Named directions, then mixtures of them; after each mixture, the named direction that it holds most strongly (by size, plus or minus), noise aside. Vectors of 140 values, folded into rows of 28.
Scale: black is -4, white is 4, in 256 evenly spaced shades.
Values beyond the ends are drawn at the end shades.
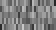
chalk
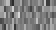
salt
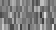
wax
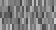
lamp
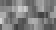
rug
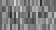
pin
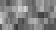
rug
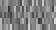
lamp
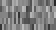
chalk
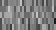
lamp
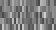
wax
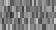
lamp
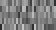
chalk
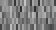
chalk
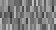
lamp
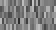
lamp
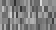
pin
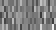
wax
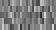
wax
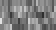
rug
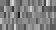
salt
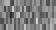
salt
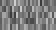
pin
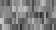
rug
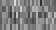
pin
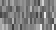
wax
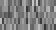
lamp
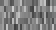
salt
